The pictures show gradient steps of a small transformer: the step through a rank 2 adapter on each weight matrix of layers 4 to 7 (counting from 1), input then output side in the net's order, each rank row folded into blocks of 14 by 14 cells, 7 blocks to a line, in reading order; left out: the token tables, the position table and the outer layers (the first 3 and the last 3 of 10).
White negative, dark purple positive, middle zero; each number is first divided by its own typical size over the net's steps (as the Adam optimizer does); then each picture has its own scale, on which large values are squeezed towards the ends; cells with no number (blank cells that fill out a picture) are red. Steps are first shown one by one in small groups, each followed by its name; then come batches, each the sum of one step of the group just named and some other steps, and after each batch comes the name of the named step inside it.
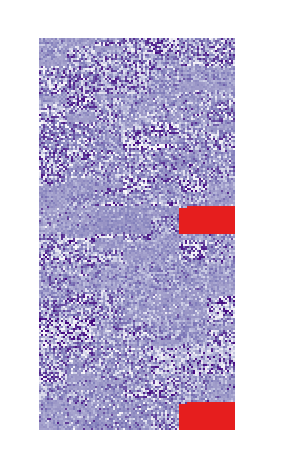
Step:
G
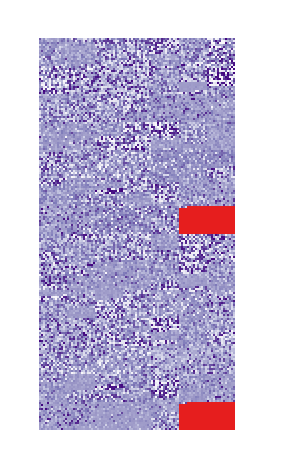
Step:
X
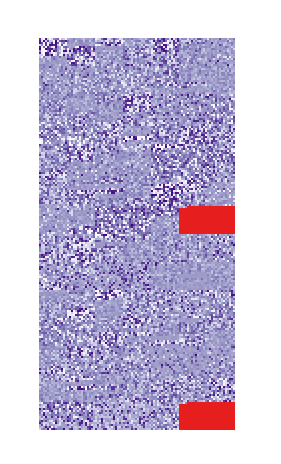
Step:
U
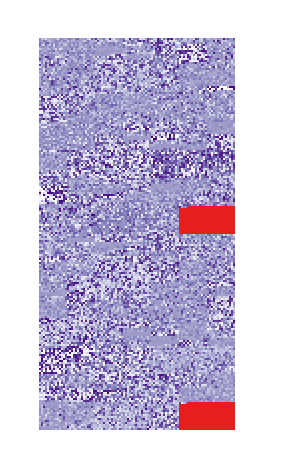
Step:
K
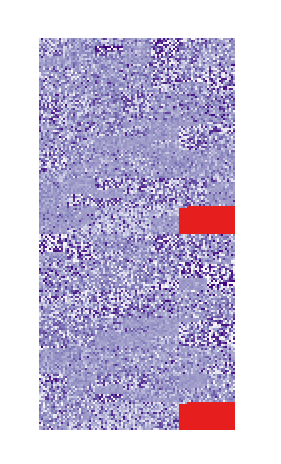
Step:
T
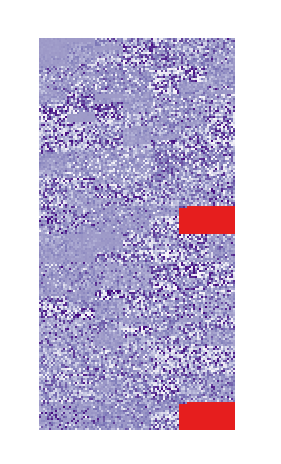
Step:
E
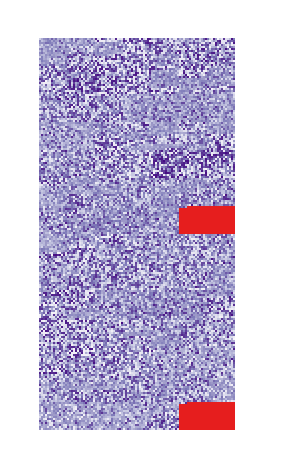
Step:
K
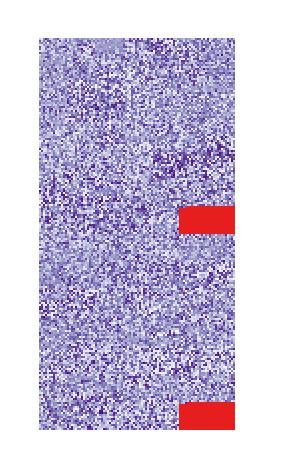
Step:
E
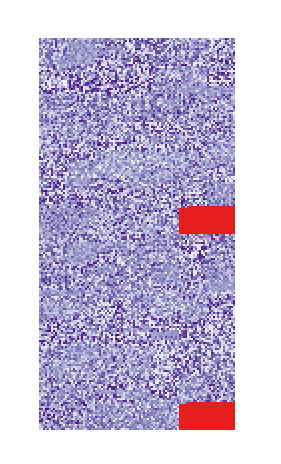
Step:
X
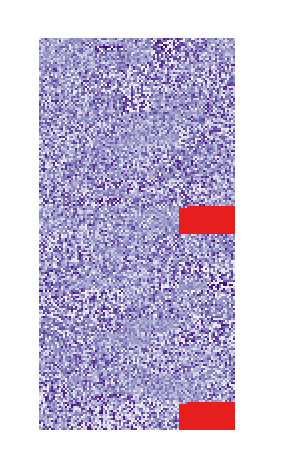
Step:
T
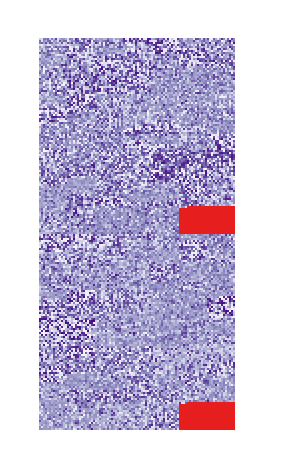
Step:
G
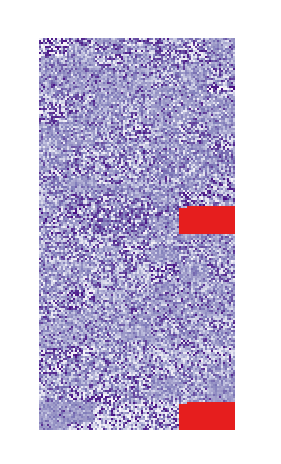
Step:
K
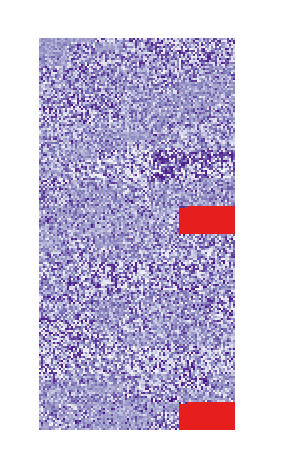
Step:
E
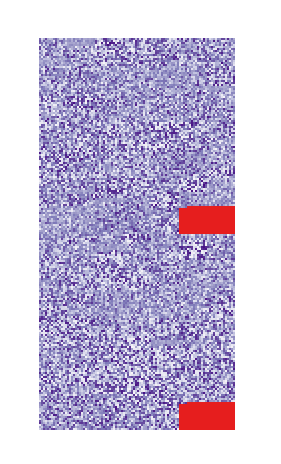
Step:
G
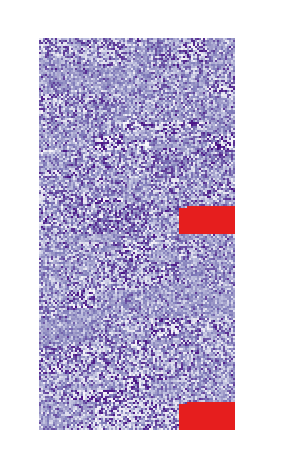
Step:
K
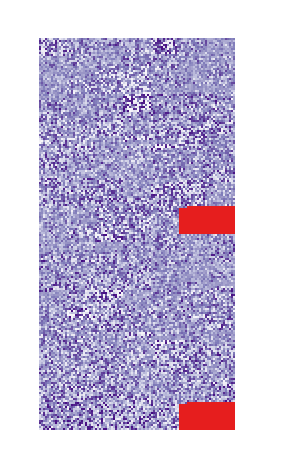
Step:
U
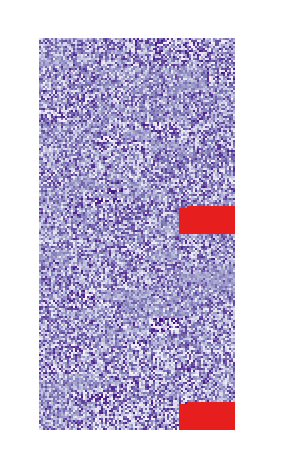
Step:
X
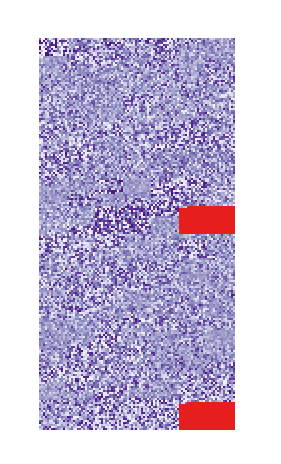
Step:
U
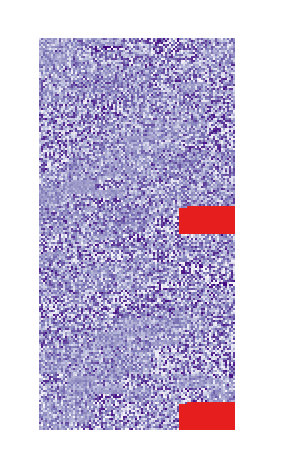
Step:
T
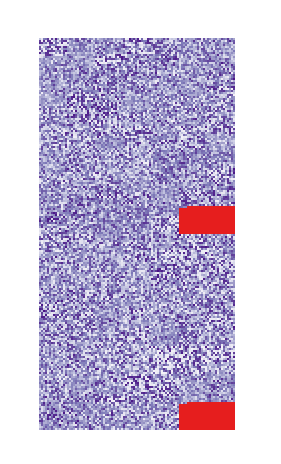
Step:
E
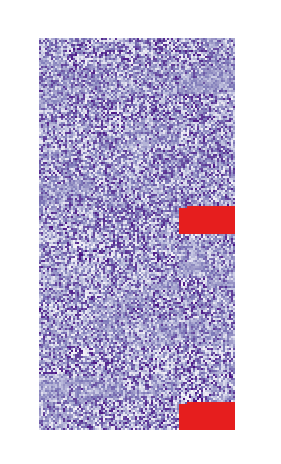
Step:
U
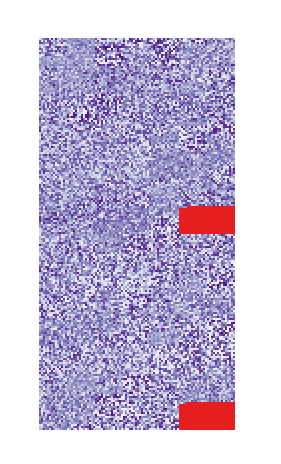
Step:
T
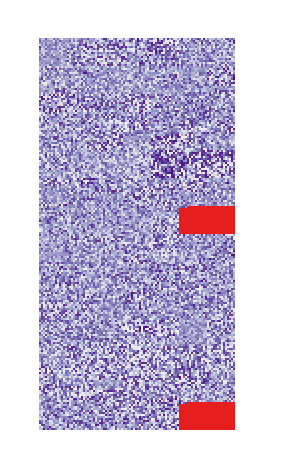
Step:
E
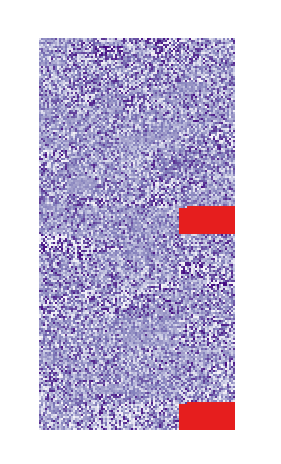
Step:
T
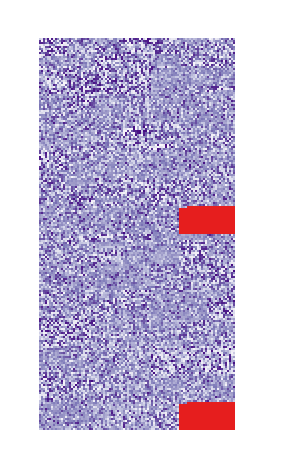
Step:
G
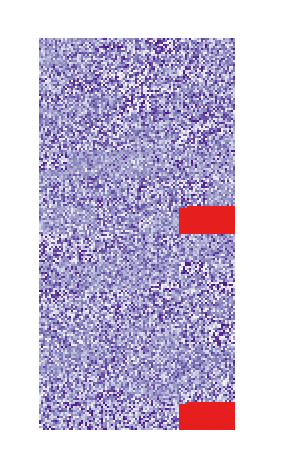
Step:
T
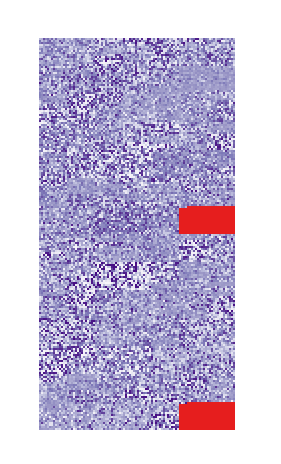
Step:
G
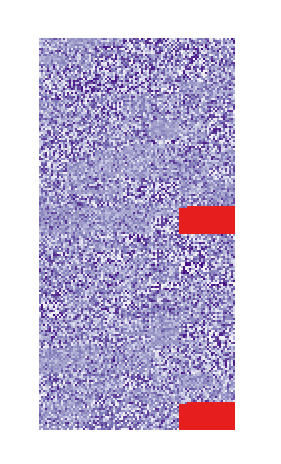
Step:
T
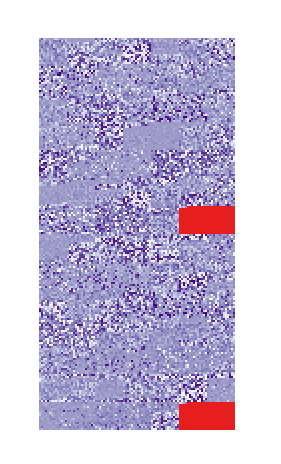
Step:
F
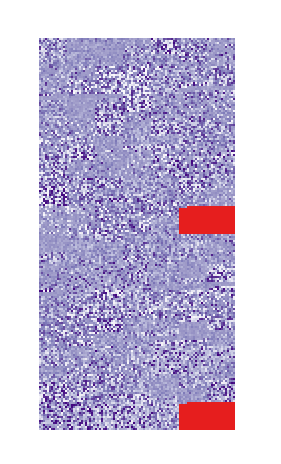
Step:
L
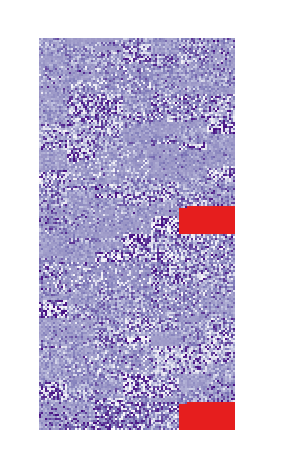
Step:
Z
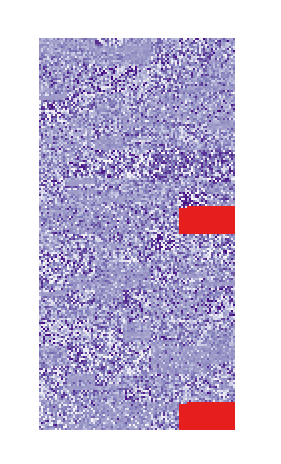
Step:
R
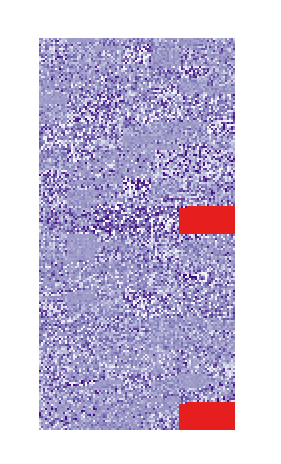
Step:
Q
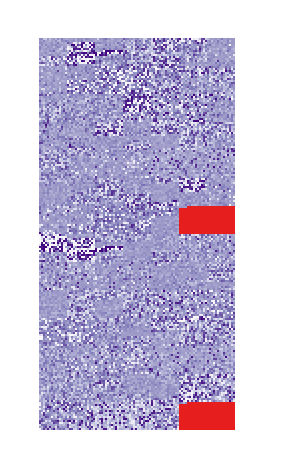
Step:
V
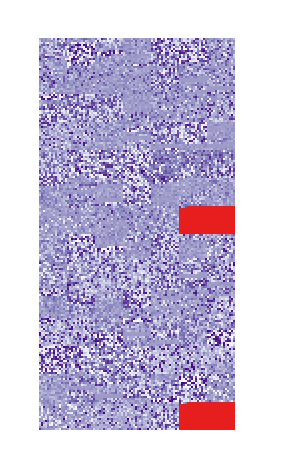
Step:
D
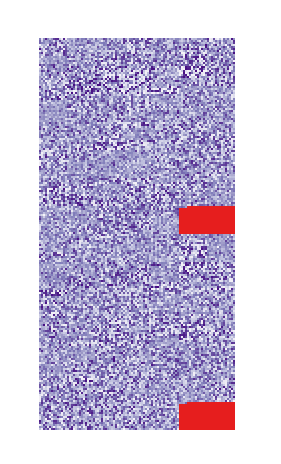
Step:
L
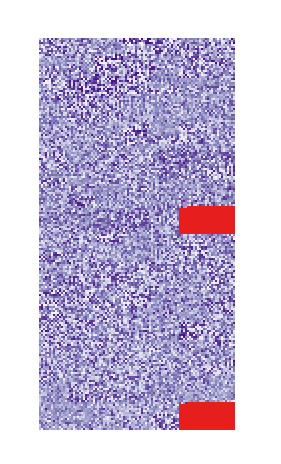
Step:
Q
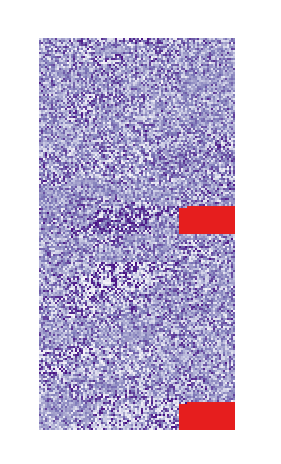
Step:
Q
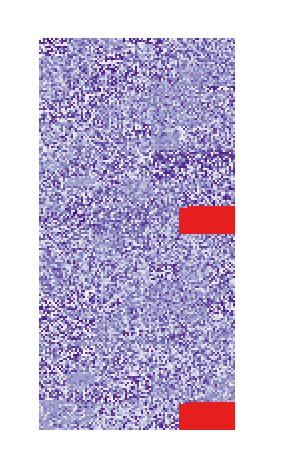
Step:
R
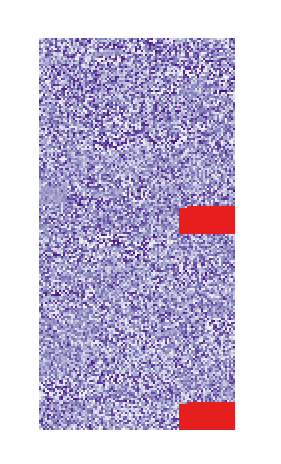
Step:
F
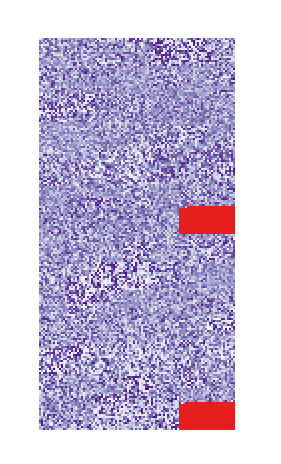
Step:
D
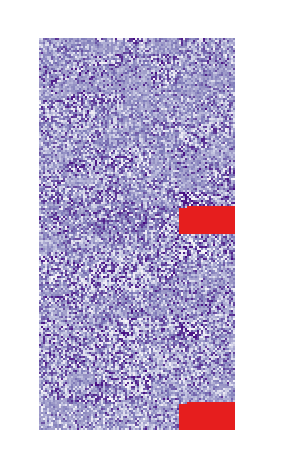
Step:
R
